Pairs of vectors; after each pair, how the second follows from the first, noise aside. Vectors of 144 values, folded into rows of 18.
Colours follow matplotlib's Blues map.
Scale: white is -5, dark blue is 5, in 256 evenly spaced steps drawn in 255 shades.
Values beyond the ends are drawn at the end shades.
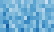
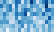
reversed, scaled up.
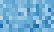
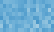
negated, shrunk.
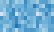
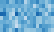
negated.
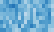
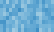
wrapped around, shrunk.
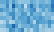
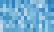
reversed, negated.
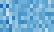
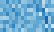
reversed, negated.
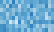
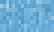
wrapped around, shrunk.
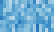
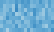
wrapped around, shrunk.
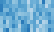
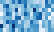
wrapped around, scaled up.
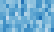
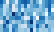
reversed, scaled up.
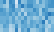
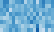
reversed, negated.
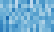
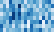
wrapped around, scaled up.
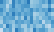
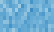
wrapped around, shrunk.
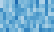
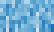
reversed, negated.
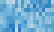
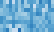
sign-scrambled.
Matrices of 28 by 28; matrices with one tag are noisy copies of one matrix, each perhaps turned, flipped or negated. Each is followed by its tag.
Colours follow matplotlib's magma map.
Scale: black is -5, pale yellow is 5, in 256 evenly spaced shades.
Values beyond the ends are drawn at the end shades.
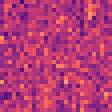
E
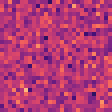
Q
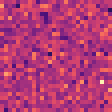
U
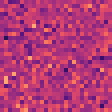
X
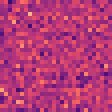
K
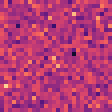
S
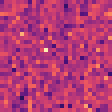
E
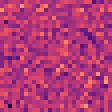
X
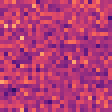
E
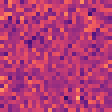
K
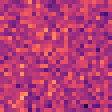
E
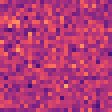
E
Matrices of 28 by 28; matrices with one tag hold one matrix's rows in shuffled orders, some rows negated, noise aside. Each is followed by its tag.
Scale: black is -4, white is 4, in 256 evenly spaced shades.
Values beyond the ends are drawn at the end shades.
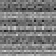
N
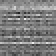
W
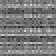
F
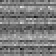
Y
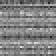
Y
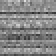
W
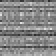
Y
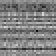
N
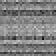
N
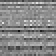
F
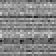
Y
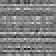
W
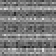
N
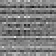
W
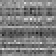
F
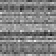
Y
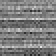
F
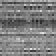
F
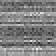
F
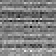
F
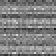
N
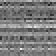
Y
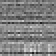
F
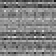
N
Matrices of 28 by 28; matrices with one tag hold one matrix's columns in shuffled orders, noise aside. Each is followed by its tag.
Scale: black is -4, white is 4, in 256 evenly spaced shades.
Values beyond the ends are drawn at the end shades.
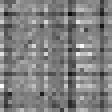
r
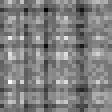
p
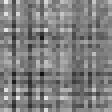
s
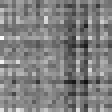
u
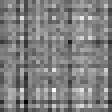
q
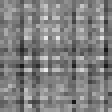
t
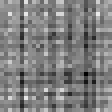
s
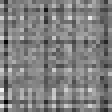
q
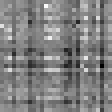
t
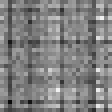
q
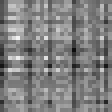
t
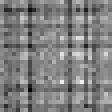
p
